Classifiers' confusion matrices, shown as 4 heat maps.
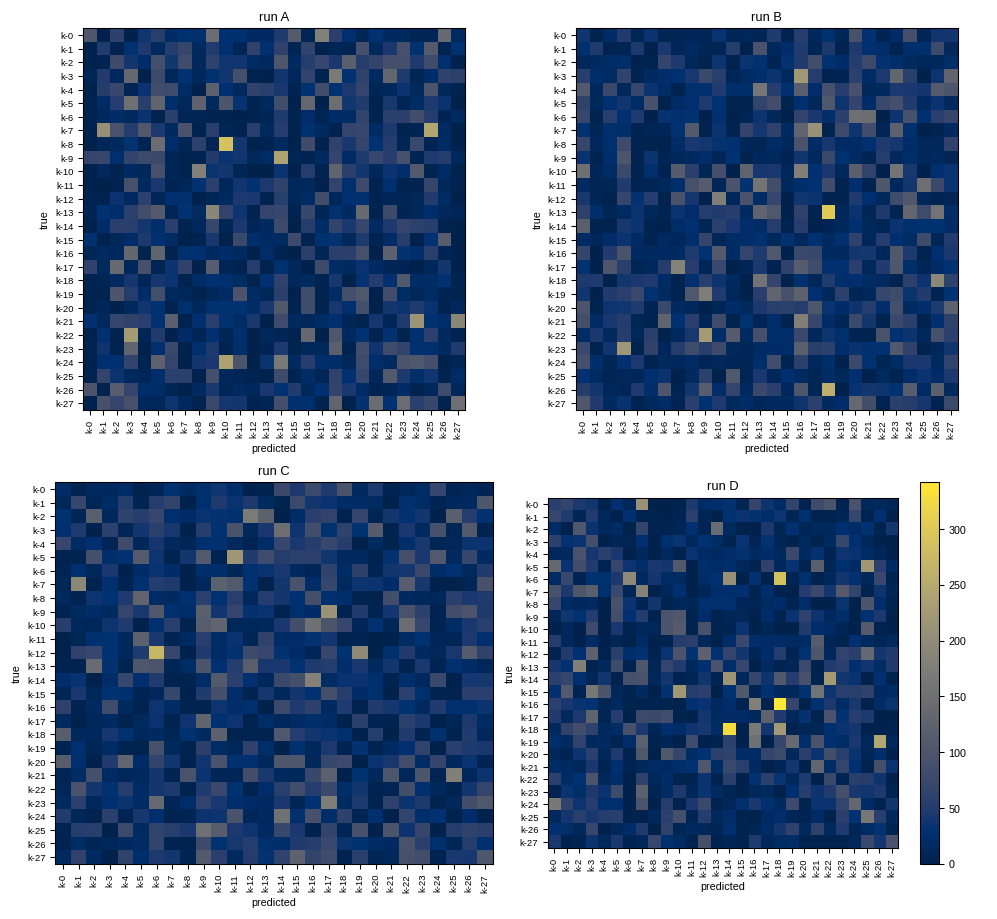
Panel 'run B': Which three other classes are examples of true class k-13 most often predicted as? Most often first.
k-18, k-26, k-24
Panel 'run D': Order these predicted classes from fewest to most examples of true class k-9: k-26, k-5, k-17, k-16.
k-16, k-17, k-26, k-5
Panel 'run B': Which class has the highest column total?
k-16
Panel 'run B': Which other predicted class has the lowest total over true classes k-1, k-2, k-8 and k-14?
k-5
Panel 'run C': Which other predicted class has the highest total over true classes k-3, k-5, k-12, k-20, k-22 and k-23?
k-6
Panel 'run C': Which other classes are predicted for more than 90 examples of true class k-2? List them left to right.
k-12, k-13, k-25
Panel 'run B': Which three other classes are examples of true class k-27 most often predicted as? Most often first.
k-20, k-0, k-21
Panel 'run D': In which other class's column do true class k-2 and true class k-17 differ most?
k-13
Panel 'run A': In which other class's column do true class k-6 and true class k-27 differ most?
k-21
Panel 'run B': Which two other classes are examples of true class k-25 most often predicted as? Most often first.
k-11, k-9
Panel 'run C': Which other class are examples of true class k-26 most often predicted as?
k-22
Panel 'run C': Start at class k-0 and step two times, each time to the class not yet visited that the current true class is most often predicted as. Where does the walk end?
k-10
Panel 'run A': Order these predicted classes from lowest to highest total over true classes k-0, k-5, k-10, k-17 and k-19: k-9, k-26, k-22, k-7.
k-7, k-22, k-26, k-9
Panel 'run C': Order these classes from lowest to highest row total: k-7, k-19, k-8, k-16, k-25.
k-19, k-16, k-8, k-7, k-25
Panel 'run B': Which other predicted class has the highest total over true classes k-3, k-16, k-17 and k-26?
k-23
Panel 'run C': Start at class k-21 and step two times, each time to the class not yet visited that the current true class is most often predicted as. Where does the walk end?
k-9
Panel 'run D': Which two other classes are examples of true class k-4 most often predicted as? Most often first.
k-2, k-19
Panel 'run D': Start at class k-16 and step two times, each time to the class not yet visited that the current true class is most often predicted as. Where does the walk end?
k-14
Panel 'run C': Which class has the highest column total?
k-17
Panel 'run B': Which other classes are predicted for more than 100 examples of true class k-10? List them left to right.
k-0, k-7, k-12, k-16, k-20, k-23
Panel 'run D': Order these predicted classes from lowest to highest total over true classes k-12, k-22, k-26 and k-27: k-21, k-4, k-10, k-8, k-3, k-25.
k-4, k-8, k-10, k-21, k-25, k-3
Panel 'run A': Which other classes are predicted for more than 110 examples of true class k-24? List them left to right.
k-5, k-10, k-14
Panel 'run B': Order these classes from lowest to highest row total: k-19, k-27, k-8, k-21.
k-8, k-27, k-21, k-19
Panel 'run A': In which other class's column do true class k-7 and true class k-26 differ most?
k-25
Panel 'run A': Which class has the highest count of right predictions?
k-27
